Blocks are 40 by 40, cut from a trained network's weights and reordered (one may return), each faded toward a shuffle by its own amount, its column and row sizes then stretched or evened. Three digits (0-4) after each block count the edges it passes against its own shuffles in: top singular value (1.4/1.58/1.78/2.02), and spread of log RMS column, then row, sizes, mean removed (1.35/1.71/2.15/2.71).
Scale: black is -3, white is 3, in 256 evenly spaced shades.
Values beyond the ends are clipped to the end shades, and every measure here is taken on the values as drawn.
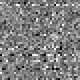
2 0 3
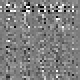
3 4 2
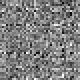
3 1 2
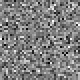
1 0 1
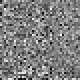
3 3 1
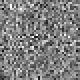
2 0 2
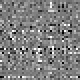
1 3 4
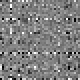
3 3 3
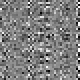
4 4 1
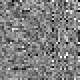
2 2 2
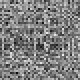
4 0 1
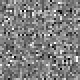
1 1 2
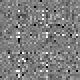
2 2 2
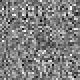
3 1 1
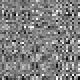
4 3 3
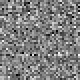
1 0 1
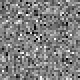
0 2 0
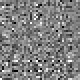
3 3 2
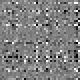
4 3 4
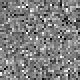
0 1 1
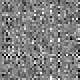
2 4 1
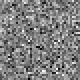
0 1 0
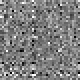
2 2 2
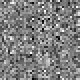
2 2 1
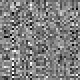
4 3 0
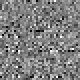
2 1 3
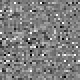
0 0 3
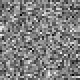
2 0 0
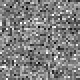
1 0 0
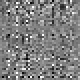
1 3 4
